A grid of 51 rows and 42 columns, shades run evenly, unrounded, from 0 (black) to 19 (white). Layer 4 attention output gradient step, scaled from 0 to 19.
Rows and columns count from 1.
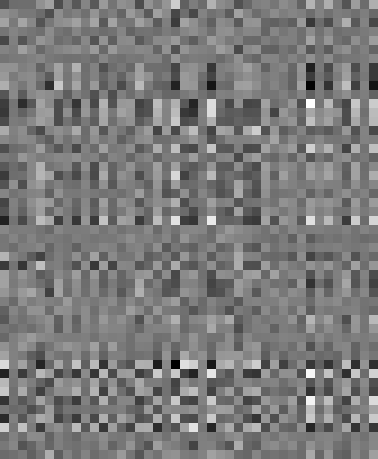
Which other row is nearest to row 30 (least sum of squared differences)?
19
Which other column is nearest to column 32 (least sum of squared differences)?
36
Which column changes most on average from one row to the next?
35
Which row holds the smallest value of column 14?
10
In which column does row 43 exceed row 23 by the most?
1
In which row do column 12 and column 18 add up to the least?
41
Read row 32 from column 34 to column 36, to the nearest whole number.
11 4 8
